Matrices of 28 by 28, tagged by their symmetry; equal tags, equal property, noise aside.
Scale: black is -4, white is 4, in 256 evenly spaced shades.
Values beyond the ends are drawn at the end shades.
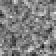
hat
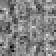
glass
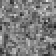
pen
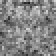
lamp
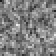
pen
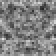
lamp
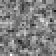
hat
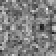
glass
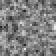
glass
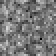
glass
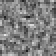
hat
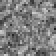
hat
